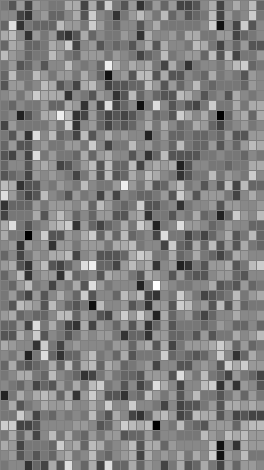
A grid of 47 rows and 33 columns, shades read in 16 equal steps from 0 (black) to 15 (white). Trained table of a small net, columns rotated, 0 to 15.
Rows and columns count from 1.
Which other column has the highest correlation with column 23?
24
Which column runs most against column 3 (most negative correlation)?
31
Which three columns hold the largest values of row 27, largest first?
12, 11, 33
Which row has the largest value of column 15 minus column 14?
8
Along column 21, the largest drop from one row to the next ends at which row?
25
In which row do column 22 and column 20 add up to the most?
29
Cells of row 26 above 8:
12
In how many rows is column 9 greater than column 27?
18
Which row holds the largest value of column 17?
41
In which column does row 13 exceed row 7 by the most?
21
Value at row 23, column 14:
6
